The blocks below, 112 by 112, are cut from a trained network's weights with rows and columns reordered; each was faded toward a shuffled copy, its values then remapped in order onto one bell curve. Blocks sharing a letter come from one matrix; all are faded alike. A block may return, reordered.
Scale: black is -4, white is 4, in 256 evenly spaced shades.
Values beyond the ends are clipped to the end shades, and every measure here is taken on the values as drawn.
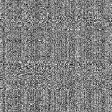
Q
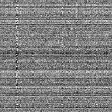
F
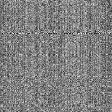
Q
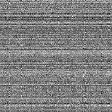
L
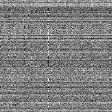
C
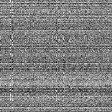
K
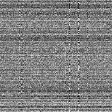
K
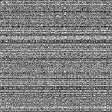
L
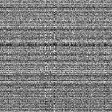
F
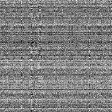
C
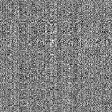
Q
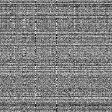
K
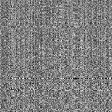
Q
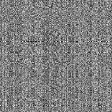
Q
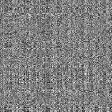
Q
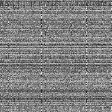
K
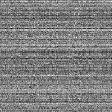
L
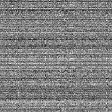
K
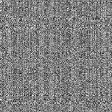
Q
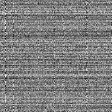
C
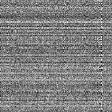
C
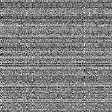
K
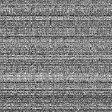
K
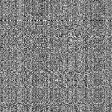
Q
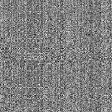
Q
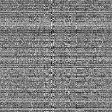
C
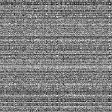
F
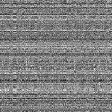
L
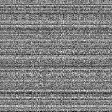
L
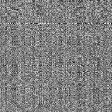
Q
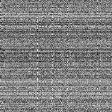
K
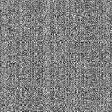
Q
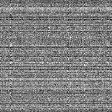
K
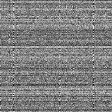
K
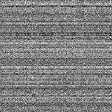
F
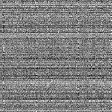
K
